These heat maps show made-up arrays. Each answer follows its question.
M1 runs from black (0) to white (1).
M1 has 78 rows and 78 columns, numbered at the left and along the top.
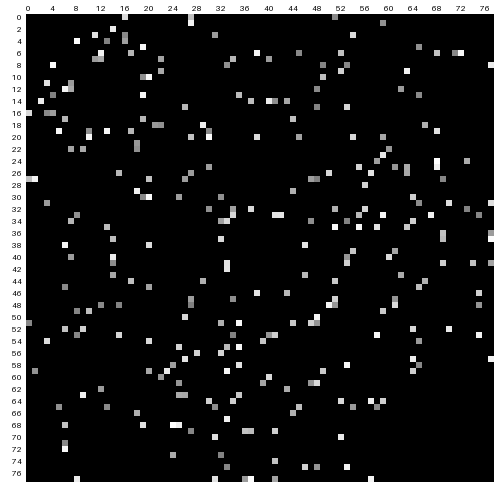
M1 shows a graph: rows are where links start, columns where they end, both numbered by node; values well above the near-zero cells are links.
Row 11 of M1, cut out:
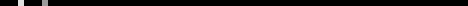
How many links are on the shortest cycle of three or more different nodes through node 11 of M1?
8
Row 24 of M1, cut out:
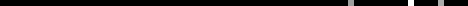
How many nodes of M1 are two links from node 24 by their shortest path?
7
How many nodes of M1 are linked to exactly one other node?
9
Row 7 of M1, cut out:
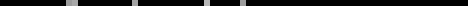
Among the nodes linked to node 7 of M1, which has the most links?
node 34
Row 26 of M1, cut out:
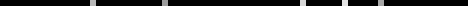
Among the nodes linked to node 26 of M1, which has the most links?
node 27
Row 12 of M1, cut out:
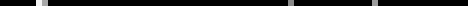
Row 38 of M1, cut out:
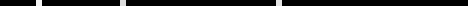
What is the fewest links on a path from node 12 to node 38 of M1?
2
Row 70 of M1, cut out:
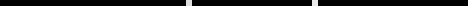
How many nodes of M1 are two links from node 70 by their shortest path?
6
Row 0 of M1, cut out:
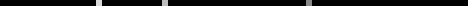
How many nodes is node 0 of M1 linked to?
3
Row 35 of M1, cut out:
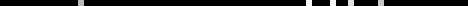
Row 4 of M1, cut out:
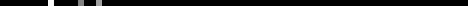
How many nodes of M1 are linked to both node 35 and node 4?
1
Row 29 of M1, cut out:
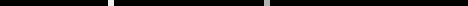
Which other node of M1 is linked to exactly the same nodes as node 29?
node 66
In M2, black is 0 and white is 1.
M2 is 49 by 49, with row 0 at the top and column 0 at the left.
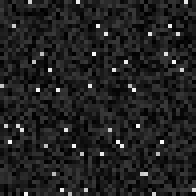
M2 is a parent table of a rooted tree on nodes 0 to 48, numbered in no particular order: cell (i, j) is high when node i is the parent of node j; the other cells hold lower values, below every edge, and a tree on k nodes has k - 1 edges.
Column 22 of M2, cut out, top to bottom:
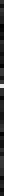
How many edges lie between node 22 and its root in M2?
2
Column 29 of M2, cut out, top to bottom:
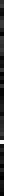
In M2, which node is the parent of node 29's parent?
43
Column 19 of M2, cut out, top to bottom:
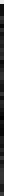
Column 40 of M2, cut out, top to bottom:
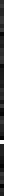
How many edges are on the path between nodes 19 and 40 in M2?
7
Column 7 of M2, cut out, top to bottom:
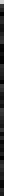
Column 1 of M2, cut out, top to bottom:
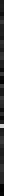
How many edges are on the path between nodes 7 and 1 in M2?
6
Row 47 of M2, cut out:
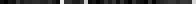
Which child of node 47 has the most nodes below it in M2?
15
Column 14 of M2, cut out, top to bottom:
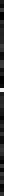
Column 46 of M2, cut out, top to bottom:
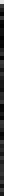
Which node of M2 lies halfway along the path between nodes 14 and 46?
21
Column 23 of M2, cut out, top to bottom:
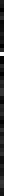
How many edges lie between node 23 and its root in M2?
4
